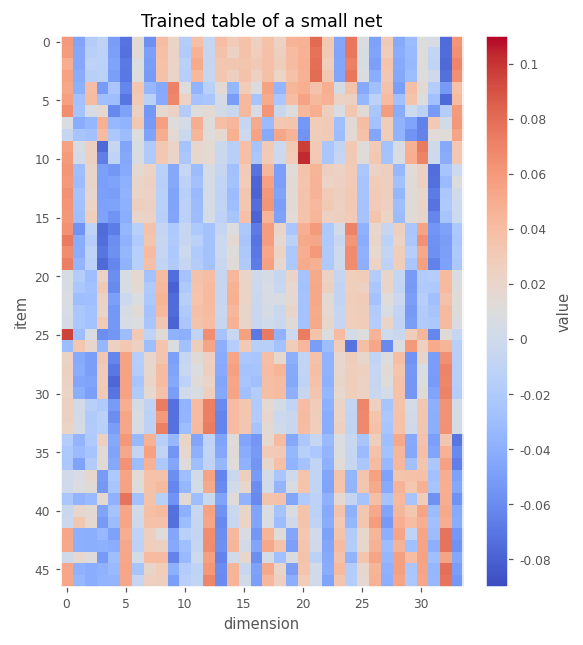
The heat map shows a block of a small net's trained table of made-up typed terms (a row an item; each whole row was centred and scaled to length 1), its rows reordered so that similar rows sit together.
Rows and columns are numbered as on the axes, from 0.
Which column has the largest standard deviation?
32
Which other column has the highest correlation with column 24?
21
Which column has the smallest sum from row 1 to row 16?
5
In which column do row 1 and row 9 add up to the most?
20
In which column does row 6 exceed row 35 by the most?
33
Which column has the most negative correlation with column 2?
14
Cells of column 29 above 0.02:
11
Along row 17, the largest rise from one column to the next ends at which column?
17
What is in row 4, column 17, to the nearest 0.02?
0.06
